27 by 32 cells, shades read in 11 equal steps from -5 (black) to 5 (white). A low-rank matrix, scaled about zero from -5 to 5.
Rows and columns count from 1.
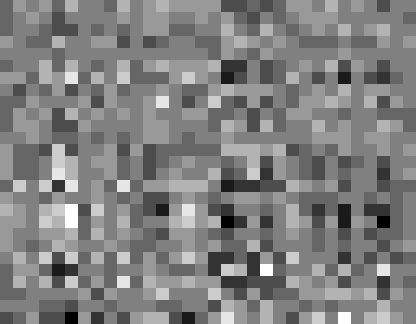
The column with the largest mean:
6
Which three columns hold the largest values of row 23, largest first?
21, 30, 18
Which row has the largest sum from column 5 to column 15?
19
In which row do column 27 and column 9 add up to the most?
27
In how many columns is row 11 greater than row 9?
9
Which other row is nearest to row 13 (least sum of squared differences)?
4
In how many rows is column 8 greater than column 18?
14
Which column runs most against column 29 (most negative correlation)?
8
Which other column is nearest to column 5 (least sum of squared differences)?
20
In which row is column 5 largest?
15
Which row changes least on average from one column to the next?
5
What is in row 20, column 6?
2
